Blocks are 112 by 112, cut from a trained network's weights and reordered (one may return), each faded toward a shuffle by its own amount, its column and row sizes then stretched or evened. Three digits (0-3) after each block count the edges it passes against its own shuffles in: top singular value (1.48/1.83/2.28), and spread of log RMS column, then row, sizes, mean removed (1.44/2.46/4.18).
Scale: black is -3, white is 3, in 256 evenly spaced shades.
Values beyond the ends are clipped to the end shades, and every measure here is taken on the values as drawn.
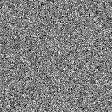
1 0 0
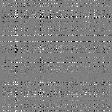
1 2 3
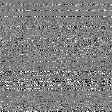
1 1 3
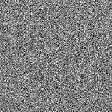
2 1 0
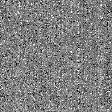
0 1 0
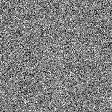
1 0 0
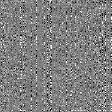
2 3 1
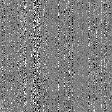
0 3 0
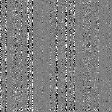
2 3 1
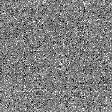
0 1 0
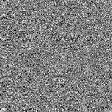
2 0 1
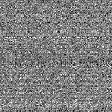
2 1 1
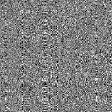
3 2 1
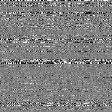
3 0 3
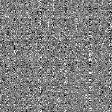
1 2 0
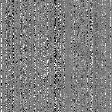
1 3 0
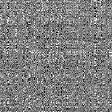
2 2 0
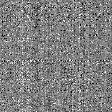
1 1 2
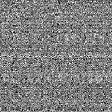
2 1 1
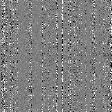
1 3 1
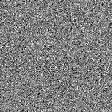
1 0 0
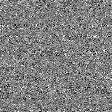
0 0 2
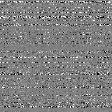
0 1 3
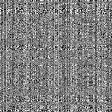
3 0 2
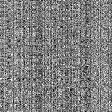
3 0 1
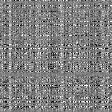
3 0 3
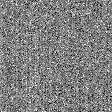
0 0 0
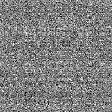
2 1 0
